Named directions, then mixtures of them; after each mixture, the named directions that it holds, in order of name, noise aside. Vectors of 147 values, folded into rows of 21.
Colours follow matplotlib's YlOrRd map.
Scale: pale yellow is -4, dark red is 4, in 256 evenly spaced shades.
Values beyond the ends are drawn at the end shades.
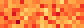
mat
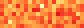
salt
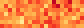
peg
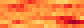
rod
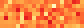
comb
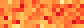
comb, mat, rod.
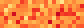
mat, salt.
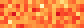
salt.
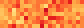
mat, peg.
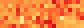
comb, peg, rod.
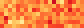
comb, peg, salt.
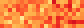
peg, rod, salt.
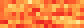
rod, salt.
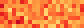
mat, peg.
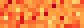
comb.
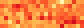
comb, rod, salt.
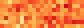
comb, peg, rod.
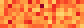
salt.
